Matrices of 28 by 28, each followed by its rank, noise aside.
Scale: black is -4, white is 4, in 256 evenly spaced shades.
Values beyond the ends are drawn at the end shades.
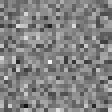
five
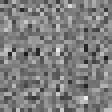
five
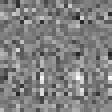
four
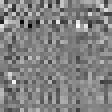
four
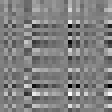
one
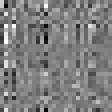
two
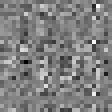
three
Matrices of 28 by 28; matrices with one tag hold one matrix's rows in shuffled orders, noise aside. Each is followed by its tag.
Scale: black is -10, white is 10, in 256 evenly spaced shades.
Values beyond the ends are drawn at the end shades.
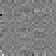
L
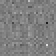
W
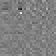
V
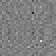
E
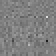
W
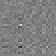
V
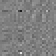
V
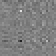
V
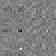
V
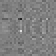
V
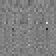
W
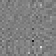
E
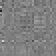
L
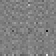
W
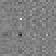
V
